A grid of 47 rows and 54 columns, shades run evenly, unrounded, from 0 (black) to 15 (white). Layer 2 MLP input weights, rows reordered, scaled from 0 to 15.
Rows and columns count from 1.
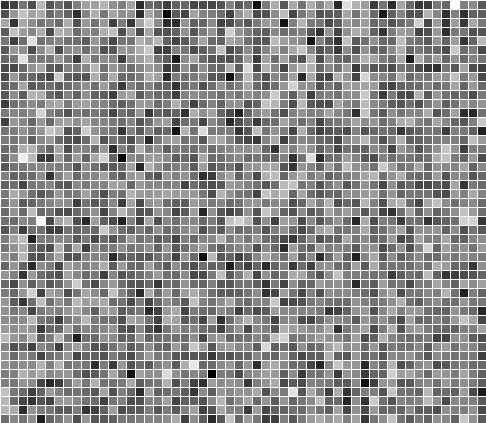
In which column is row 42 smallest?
24
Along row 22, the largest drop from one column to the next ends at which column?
33
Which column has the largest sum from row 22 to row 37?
41
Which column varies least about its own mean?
46
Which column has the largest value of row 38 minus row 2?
43
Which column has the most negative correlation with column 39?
1
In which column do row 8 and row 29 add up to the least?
40
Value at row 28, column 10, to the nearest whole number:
4
